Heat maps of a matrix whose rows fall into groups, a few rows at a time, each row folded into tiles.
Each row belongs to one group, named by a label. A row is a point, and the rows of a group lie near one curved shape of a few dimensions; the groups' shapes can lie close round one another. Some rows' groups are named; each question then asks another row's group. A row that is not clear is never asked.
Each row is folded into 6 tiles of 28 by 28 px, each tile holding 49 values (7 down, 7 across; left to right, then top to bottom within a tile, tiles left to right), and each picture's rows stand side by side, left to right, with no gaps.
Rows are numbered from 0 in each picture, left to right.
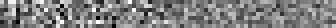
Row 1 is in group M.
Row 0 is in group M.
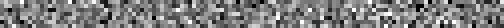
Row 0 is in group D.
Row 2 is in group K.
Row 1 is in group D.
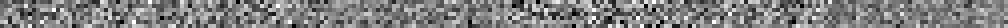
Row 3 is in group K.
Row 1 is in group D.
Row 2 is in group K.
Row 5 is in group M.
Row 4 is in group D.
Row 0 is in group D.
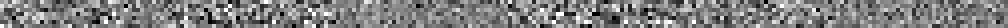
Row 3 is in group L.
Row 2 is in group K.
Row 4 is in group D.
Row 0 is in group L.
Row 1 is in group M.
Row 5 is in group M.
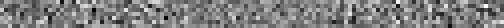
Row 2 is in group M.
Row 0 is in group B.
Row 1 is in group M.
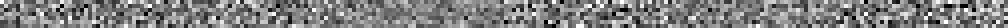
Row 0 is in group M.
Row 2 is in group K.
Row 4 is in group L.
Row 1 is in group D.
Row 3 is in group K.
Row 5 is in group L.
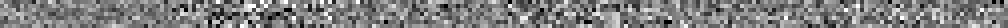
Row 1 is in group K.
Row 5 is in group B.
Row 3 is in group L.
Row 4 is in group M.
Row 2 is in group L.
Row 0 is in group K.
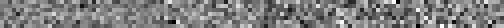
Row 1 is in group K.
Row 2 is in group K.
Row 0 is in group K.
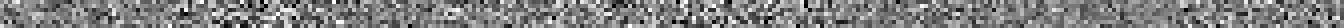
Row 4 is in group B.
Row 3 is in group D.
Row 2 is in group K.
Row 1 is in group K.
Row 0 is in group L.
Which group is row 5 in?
K
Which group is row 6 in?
M
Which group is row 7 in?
D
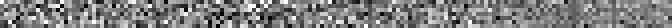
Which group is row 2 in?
D
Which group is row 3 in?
K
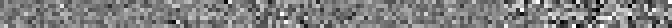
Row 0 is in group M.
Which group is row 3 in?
K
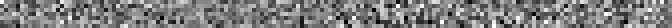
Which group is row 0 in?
M
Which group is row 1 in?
K
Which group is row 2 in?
M
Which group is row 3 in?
D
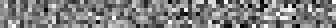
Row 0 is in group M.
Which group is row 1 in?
K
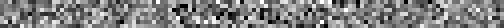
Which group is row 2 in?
D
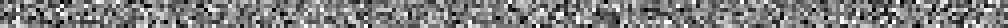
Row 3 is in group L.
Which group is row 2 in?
D
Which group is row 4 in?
D
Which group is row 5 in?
B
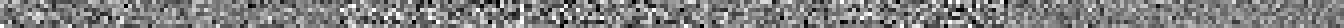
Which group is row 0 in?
L
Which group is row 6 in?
K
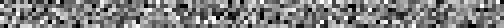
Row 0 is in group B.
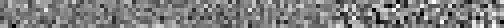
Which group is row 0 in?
M
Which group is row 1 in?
K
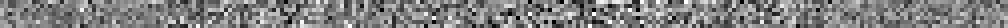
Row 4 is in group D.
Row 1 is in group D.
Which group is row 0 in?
K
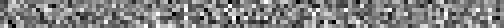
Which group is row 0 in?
M
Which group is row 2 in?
D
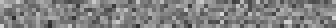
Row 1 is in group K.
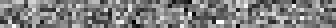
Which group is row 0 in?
D
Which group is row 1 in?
L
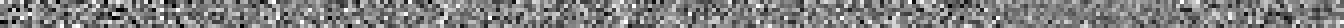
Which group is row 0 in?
K
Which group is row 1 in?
D
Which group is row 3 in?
D
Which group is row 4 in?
B
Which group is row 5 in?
D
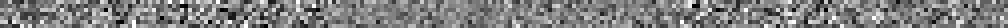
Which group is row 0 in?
D
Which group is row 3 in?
M
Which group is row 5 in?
L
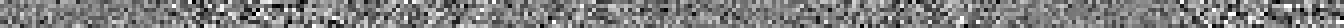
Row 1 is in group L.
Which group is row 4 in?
B
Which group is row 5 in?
D
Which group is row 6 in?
M
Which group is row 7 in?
L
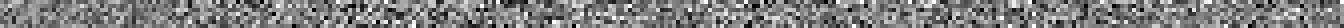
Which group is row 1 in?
D
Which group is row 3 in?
L
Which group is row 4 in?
K
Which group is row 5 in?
D
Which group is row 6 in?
L
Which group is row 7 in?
K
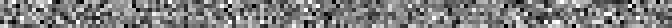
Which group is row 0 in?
B
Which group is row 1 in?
M
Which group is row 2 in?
L
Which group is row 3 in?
L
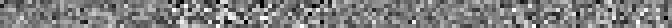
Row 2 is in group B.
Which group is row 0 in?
L
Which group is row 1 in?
B
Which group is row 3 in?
D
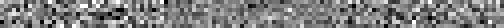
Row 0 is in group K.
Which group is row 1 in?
K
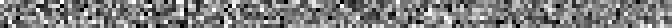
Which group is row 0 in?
M
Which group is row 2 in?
L
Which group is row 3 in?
M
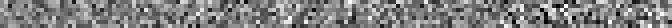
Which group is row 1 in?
D
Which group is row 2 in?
M
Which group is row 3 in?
M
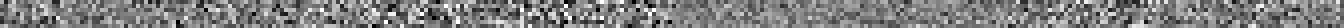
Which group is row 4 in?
L
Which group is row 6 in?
D
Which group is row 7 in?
K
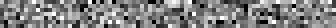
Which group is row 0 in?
K
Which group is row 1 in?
L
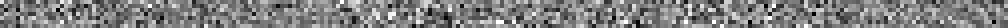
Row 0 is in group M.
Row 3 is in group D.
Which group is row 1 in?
L
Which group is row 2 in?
L
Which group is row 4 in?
B
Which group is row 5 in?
B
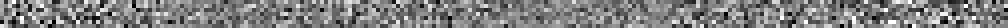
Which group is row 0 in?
B
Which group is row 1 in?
K
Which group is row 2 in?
M
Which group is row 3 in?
L
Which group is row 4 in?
D
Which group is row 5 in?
L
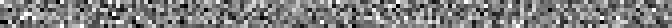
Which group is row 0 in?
K
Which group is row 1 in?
B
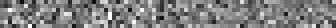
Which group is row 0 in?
D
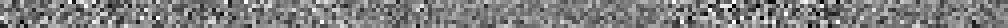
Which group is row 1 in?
B
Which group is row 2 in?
K
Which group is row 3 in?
B
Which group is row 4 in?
M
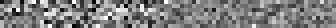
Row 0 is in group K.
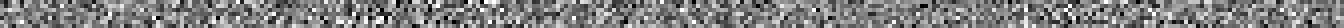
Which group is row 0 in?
D
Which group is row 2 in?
B
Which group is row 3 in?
D
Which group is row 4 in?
D
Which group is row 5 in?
K
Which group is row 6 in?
M
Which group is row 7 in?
D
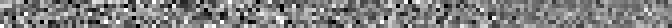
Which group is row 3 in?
B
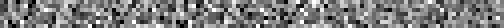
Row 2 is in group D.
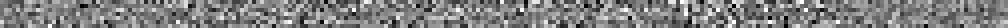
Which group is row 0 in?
K
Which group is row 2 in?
K
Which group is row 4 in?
M
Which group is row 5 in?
L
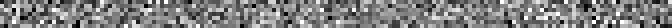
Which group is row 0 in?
B
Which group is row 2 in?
K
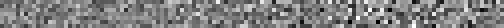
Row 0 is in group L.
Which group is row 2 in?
B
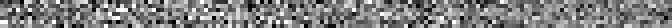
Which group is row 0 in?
K
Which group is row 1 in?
K
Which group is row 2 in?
K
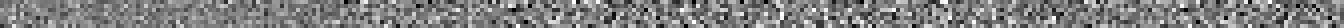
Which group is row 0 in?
L
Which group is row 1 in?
M
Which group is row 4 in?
D
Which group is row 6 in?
B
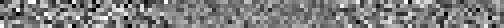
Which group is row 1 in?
B
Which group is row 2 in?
D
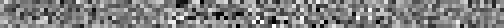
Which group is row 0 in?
B
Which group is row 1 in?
K
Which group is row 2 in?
B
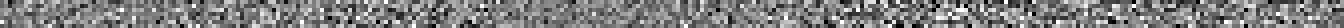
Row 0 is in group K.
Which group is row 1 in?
D
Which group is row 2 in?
B
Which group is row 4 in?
M
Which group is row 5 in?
K
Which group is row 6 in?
L
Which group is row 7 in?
L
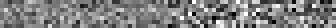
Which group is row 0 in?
K
